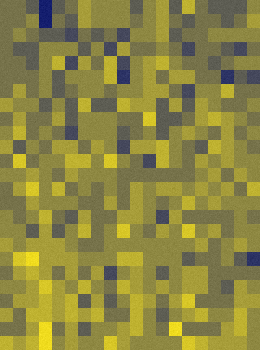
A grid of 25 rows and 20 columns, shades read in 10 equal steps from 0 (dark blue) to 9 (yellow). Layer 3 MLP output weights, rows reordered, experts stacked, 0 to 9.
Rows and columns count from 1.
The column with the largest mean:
11
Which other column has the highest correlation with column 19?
4
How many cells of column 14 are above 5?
6
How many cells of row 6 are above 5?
4
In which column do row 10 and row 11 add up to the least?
10
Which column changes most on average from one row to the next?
15
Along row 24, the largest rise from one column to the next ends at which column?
14
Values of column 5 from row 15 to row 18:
5 4 3 6
